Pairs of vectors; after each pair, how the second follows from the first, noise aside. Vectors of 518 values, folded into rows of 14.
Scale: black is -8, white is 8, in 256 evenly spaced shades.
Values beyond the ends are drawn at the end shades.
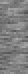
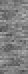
reversed, negated.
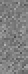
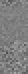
wrapped around, partly zeroed.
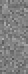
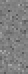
wrapped around, partly zeroed.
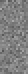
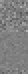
wrapped around, partly zeroed.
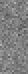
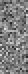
wrapped around, negated, scaled up.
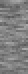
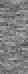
copied.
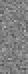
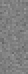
reversed, negated, shrunk.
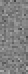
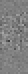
wrapped around, partly zeroed.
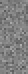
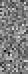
wrapped around, negated, scaled up.
